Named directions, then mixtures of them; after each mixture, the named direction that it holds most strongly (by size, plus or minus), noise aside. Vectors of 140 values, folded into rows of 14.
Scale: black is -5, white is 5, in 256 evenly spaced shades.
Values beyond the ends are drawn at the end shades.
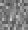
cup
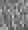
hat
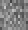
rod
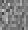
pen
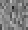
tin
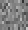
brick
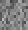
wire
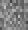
rod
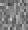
cup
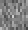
hat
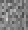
pen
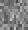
cup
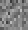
wire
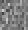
pen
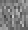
hat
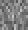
hat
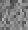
wire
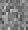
brick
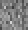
tin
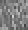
hat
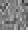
brick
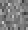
brick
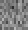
tin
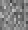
rod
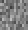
cup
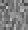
cup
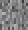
brick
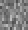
cup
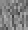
hat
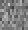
pen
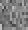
tin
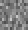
cup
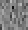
tin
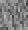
hat
